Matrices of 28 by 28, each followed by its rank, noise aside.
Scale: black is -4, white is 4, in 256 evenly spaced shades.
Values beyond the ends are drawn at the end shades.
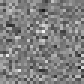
five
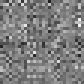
five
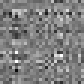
four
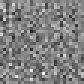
six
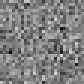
five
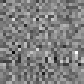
seven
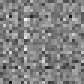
five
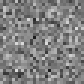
seven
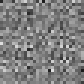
four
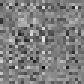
four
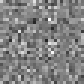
five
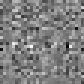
five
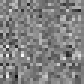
four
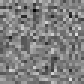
eight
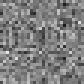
seven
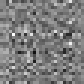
four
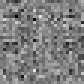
five
